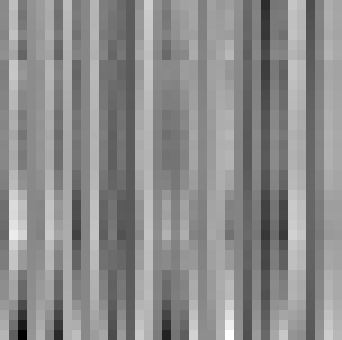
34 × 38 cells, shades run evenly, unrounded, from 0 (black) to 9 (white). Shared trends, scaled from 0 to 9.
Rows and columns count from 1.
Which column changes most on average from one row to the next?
3
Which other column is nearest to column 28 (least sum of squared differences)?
15
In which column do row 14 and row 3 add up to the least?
30
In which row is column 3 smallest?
34
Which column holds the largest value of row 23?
2
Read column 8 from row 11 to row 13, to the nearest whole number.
6 6 6
